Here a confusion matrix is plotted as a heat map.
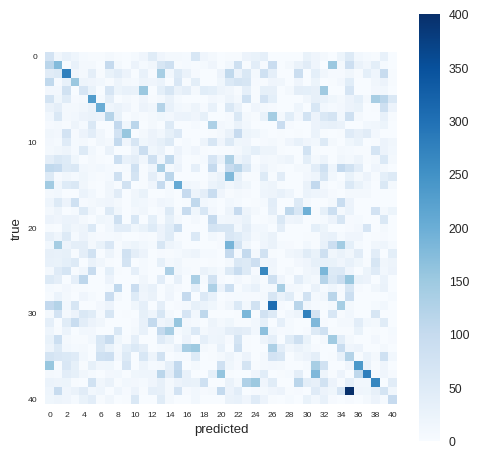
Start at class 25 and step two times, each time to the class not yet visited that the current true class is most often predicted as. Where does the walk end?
14
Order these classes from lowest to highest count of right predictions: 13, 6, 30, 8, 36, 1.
8, 13, 1, 6, 36, 30
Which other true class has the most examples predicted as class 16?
34
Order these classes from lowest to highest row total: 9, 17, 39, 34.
17, 9, 34, 39
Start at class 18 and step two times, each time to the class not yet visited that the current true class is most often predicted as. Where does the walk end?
23
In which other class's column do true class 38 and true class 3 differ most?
24
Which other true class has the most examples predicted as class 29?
38
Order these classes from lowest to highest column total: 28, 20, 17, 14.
28, 20, 17, 14
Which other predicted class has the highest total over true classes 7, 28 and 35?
26
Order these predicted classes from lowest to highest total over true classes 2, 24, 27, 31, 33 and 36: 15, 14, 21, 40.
40, 14, 21, 15
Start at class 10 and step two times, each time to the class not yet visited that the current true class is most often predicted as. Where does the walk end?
19
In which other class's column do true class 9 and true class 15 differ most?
0
